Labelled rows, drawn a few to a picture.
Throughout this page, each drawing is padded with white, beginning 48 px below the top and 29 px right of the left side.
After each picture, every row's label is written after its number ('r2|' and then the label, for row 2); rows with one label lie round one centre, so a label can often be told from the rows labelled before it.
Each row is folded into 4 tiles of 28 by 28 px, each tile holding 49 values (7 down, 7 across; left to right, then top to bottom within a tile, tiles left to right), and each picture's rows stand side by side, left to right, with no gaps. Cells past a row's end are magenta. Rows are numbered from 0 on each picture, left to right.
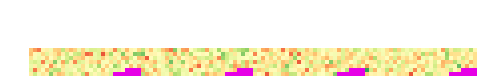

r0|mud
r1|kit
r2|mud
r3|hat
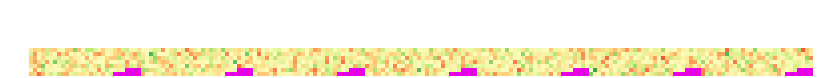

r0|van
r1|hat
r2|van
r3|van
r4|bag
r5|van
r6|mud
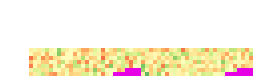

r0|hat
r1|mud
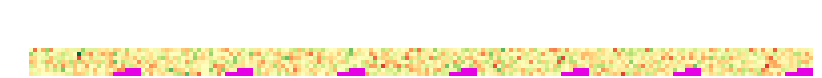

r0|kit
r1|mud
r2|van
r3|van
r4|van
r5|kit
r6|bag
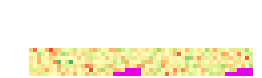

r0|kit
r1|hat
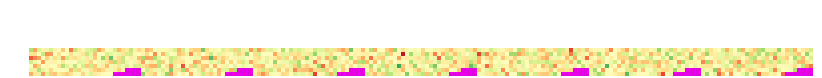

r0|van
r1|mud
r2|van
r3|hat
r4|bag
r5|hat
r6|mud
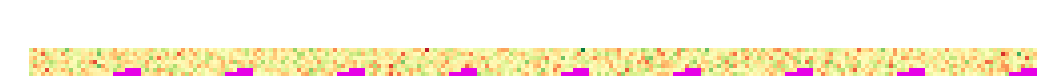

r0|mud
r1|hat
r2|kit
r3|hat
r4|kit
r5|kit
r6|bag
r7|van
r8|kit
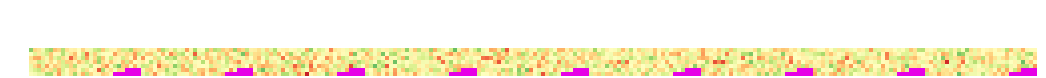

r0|van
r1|van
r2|van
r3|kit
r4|kit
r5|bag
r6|van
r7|hat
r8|bag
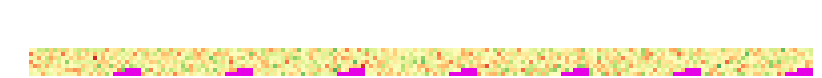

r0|van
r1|hat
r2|mud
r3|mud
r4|van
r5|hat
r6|mud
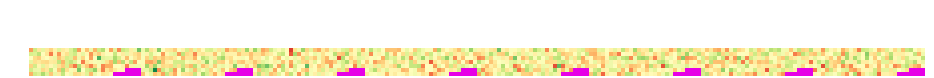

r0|kit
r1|hat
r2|hat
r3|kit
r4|van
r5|van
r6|mud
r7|kit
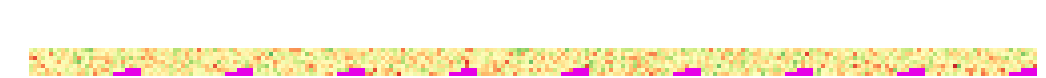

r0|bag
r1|mud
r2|kit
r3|hat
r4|van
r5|van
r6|hat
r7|mud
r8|van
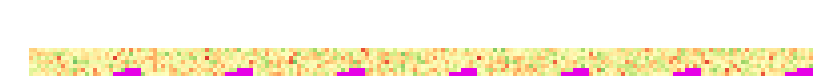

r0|bag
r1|mud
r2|bag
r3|bag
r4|van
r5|hat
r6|bag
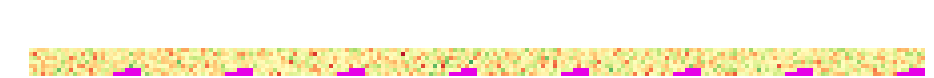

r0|van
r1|mud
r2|bag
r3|hat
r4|van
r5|mud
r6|hat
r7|bag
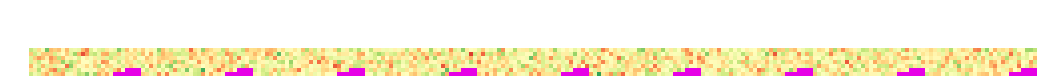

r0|hat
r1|bag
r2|kit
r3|hat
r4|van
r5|mud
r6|mud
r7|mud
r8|van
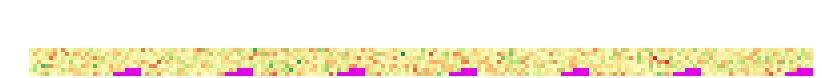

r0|kit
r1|bag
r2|hat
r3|van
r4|kit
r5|van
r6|kit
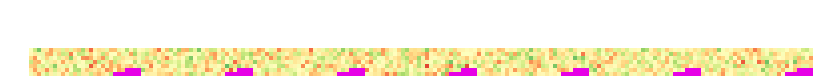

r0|kit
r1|mud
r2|hat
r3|bag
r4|kit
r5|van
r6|hat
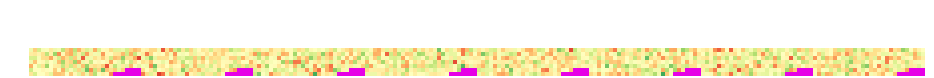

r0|hat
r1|hat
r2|mud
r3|mud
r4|bag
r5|hat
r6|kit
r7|van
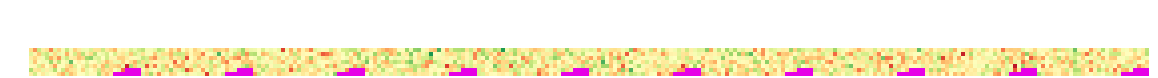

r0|kit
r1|mud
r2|hat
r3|kit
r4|bag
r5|kit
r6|bag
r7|van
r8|hat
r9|mud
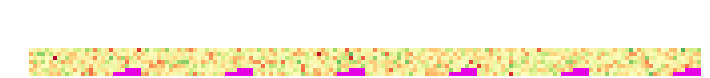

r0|van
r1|bag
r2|bag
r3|bag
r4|hat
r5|kit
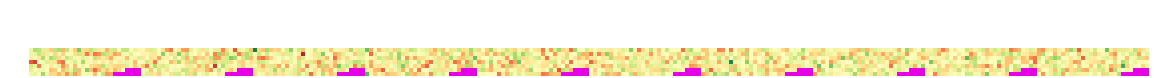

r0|bag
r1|mud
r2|mud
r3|kit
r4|bag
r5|bag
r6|kit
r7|hat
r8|mud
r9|mud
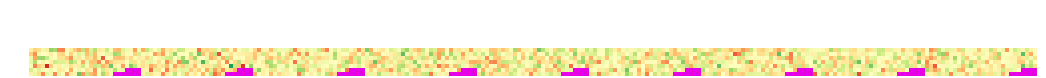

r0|van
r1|bag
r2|hat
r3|mud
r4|mud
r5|hat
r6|hat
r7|hat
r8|van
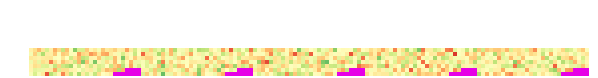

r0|hat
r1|van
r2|mud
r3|kit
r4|hat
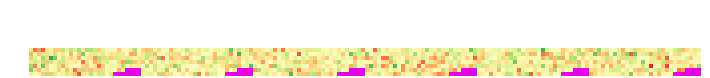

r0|mud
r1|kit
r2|kit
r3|kit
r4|van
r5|bag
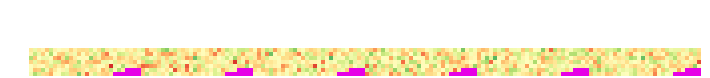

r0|mud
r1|van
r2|kit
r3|hat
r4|van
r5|bag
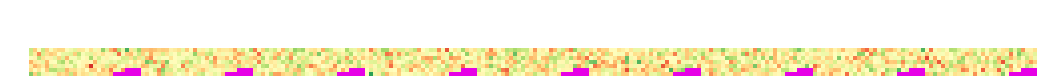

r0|kit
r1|mud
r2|kit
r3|van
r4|bag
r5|mud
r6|van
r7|hat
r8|van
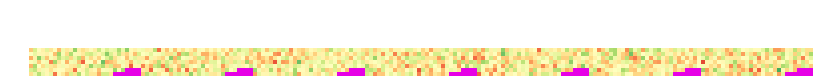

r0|hat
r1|hat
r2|hat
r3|bag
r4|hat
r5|van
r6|van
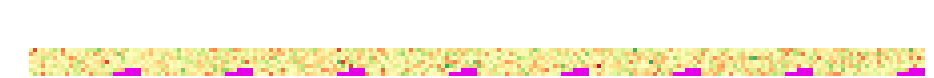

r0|van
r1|bag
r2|kit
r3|mud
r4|mud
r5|van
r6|van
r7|hat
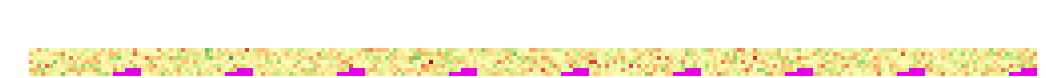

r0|van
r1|mud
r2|van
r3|mud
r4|bag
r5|bag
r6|hat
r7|bag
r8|mud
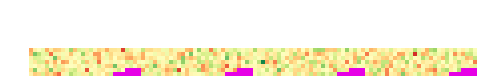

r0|bag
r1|kit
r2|van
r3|hat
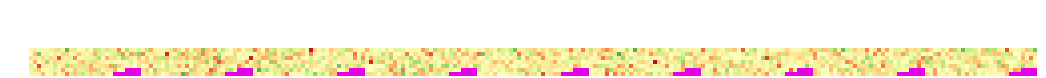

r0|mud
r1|bag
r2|hat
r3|bag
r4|bag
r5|mud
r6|van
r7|bag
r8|hat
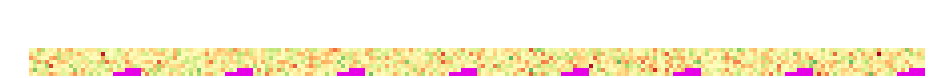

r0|hat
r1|bag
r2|van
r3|kit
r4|van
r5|kit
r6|bag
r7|van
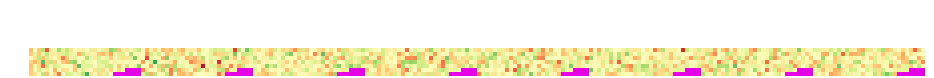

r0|bag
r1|kit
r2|mud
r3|van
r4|bag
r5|bag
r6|mud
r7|bag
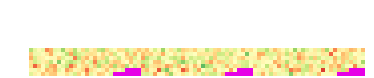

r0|mud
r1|van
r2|kit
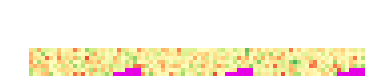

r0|van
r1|hat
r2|kit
